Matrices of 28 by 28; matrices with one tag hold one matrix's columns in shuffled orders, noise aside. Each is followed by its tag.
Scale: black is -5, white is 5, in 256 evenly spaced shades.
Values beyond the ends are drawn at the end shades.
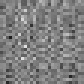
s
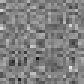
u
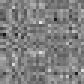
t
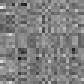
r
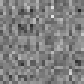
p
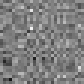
u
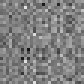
r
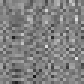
s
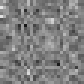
p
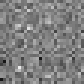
u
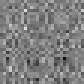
u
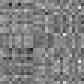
r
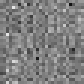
r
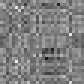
r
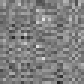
s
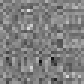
u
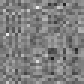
r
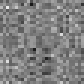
r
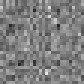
p
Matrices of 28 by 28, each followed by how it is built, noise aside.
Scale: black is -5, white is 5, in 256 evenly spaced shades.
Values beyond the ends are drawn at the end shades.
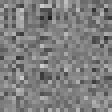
low rank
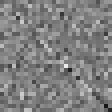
diagonal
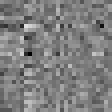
low rank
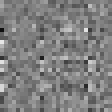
low rank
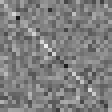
diagonal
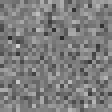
repeating columns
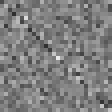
diagonal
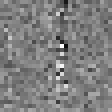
uneven columns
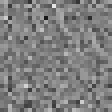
low rank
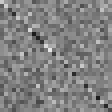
diagonal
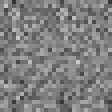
repeating columns
